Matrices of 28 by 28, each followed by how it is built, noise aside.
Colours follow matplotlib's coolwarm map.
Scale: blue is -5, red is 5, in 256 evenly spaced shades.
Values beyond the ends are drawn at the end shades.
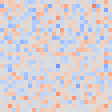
repeating columns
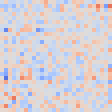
low rank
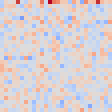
uneven rows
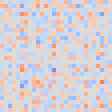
low rank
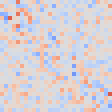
banded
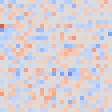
low rank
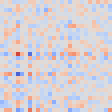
low rank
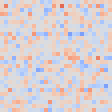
uneven rows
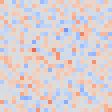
Toeplitz
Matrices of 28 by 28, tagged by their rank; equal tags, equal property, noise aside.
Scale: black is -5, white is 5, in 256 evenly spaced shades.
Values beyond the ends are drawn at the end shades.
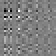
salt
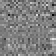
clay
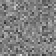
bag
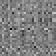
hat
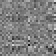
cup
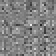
cup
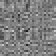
clay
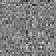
hat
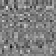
cup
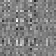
clay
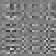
salt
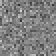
bag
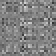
clay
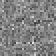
bag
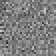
bag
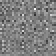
cup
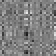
salt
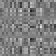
salt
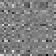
clay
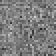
bag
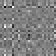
salt
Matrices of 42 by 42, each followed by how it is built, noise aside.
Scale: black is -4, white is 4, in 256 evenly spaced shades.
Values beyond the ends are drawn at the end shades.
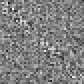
banded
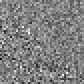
lower triangular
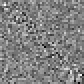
banded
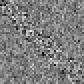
banded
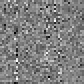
uneven columns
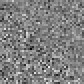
lower triangular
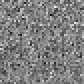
repeating columns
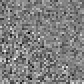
lower triangular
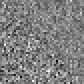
lower triangular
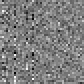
uneven columns
